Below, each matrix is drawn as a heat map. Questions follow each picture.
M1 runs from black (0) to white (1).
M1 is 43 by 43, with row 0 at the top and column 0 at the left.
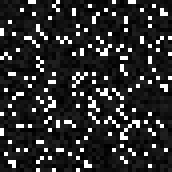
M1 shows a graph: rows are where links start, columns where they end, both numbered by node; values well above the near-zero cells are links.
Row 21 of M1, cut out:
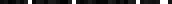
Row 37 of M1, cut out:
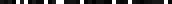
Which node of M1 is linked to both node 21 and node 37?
node 41
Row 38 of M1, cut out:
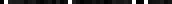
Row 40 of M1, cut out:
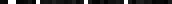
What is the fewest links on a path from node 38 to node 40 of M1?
5
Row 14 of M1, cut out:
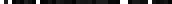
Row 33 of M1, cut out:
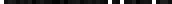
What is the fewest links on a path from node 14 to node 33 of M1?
2
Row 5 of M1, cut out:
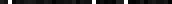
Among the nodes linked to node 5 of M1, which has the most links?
node 31
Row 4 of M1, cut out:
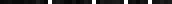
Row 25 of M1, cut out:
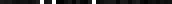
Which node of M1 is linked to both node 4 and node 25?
node 23
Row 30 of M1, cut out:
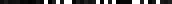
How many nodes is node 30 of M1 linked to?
11
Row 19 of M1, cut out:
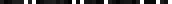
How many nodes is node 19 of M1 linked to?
8
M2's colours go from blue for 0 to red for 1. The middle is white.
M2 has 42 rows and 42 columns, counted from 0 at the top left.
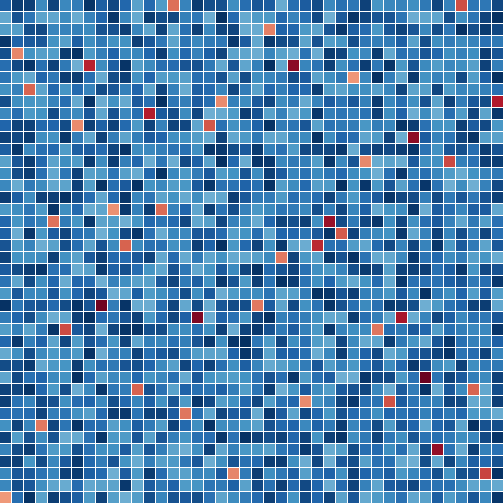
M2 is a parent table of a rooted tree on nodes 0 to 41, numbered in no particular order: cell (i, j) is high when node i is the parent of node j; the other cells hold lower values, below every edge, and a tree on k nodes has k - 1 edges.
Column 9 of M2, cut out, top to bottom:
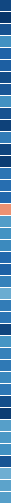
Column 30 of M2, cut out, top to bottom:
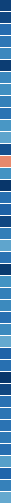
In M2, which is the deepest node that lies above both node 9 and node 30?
17
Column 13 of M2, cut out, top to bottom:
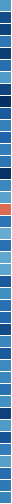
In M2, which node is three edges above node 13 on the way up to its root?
20
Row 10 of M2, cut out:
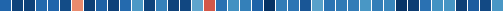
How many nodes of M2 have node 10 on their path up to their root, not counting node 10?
9
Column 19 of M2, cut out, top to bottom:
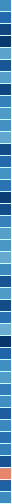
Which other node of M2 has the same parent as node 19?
40
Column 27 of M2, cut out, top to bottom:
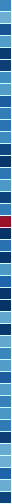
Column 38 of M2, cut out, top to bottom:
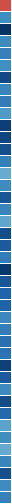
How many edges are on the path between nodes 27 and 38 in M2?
5
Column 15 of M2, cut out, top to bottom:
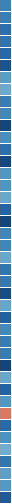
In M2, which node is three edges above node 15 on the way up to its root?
32
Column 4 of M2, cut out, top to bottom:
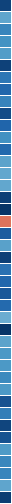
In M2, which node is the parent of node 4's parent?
8
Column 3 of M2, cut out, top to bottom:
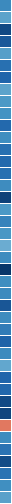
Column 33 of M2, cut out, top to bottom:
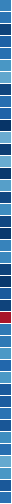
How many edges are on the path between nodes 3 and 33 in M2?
7
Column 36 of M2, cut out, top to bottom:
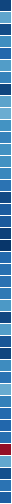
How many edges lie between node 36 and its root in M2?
5
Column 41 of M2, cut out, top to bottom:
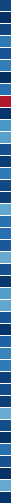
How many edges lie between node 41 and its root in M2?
5
